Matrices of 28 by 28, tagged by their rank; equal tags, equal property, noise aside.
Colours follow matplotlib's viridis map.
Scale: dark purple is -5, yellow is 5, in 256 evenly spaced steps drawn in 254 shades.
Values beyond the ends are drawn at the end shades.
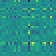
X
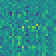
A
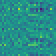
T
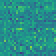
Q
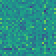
Q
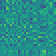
A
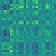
X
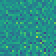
A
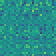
A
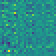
A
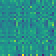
T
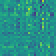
A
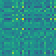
X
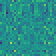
A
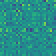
A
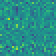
A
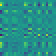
X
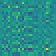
T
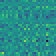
T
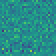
Q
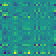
X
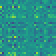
T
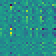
T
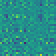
T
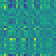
X
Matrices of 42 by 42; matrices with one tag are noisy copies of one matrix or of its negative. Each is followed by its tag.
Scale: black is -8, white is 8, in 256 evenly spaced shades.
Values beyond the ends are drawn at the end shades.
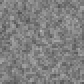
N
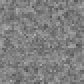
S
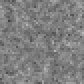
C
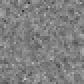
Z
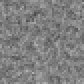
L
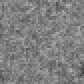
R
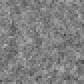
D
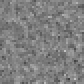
S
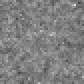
C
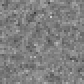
L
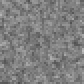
Z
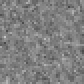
Z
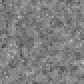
D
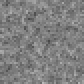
L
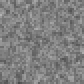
Z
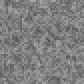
L
